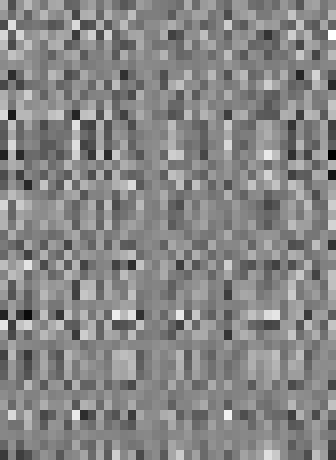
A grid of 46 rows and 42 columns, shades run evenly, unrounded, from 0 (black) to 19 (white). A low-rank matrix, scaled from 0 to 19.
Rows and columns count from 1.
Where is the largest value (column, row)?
42, 4
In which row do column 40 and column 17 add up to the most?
32
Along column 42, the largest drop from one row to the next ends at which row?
18
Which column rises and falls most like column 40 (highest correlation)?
31
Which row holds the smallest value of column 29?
34
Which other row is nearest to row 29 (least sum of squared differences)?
41
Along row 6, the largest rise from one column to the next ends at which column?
16
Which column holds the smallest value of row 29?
10
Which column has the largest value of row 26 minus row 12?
2
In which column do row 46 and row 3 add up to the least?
1
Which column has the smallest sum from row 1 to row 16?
17
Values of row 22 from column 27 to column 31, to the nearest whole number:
10 10 9 11 10
